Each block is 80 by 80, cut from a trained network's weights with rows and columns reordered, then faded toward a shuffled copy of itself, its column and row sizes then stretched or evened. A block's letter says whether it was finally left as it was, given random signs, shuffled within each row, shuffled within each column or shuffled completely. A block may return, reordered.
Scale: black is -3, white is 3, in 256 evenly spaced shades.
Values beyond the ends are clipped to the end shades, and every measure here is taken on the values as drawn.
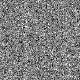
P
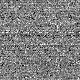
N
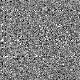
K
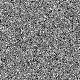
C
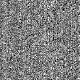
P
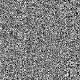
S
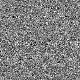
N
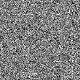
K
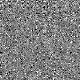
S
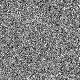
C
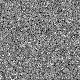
C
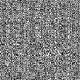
S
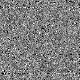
K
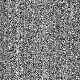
P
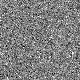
C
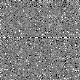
S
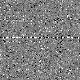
S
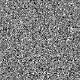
K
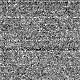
N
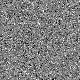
C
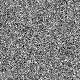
C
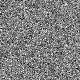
C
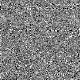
K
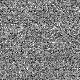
N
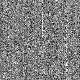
P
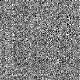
S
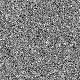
C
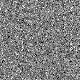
P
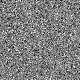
C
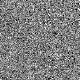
K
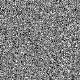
P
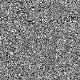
K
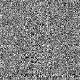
S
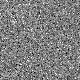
C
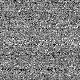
N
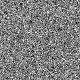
C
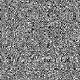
S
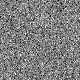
C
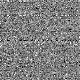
S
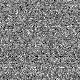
N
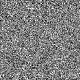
N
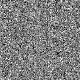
P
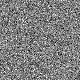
C
